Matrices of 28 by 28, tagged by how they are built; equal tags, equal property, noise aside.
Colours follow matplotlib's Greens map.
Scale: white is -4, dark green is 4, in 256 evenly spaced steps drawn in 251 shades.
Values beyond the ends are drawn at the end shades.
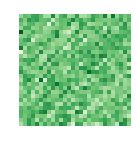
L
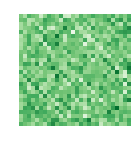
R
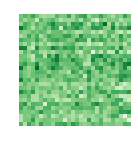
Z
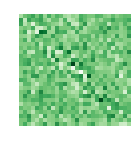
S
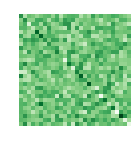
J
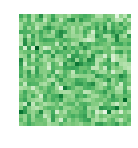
Z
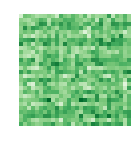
Z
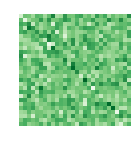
J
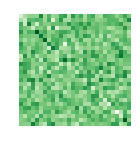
J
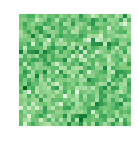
L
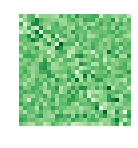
S
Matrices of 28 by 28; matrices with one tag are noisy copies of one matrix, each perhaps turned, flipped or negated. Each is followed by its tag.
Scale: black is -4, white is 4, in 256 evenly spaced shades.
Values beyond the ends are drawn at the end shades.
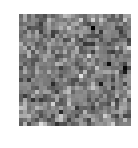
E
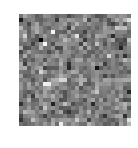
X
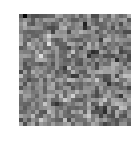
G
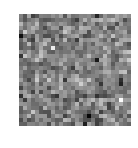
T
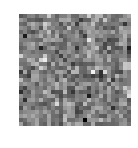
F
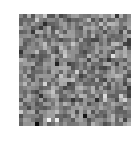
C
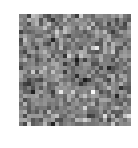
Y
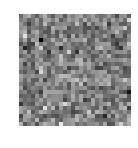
X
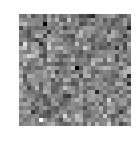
T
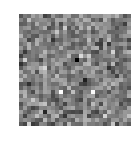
Y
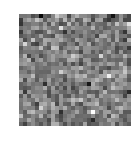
E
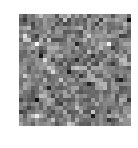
G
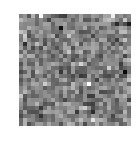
E
